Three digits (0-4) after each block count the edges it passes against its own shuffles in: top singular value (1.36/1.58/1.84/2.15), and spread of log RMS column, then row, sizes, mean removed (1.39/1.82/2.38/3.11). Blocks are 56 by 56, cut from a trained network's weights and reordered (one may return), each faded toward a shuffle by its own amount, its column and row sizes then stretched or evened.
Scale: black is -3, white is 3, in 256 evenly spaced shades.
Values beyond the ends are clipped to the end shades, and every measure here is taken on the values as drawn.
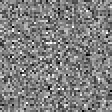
1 1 0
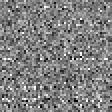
2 1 2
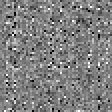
0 3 1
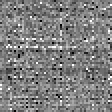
2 3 1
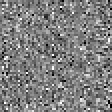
1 3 0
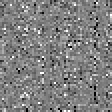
0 3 1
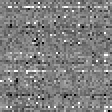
2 2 3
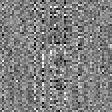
4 3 0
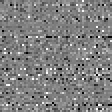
2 0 4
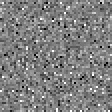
0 0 1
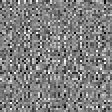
4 3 3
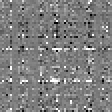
3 4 3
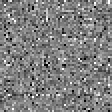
1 2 1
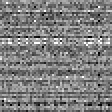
4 0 2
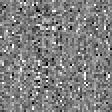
2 2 0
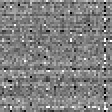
3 2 1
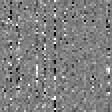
2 3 0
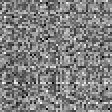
4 0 1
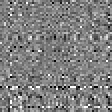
4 1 3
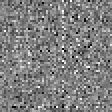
1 1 1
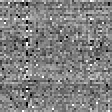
2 2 0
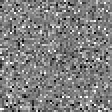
0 0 2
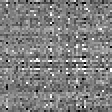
3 3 1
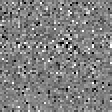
2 1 2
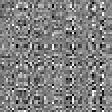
4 4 2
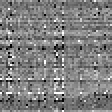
4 3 1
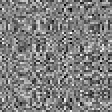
4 2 1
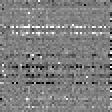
4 2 3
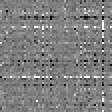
4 3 2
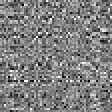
4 0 3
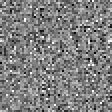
1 2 0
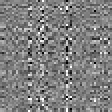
4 3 2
